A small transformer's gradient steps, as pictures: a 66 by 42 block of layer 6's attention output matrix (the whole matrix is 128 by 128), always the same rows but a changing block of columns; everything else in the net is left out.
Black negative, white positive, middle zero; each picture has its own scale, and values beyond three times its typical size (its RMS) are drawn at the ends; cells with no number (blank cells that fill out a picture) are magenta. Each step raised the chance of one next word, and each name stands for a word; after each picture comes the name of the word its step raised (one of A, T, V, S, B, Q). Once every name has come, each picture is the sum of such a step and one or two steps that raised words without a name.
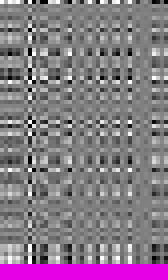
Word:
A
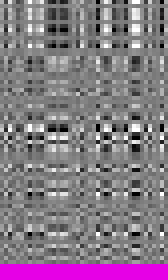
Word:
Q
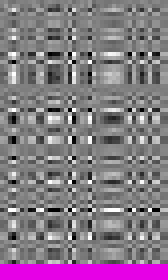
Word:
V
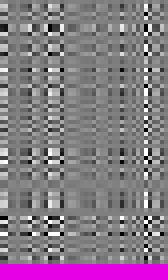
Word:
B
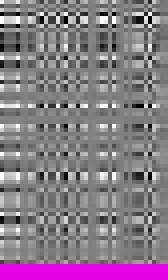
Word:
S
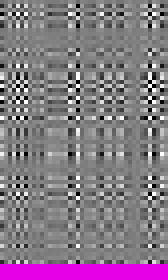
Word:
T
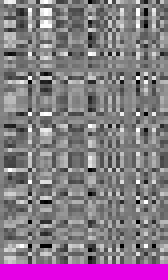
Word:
A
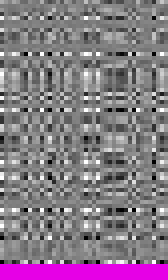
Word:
V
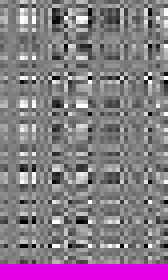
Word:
S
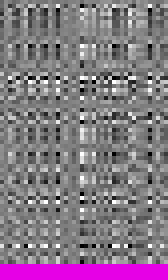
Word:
T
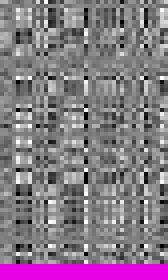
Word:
A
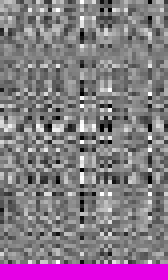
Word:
Q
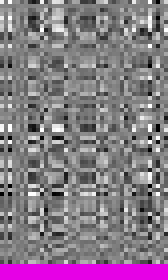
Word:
Q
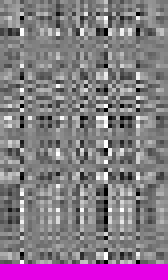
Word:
T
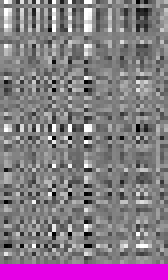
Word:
Q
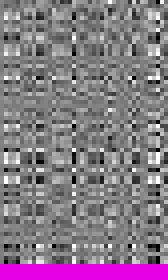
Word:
A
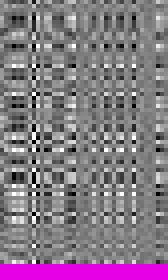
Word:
Q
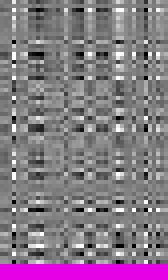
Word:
V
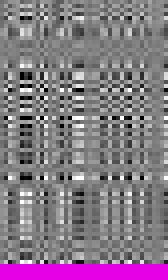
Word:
T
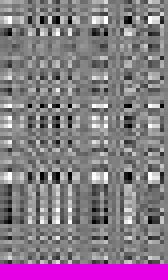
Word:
S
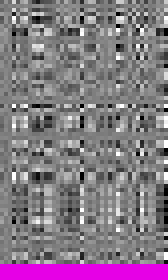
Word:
S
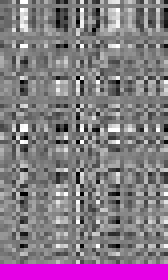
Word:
Q
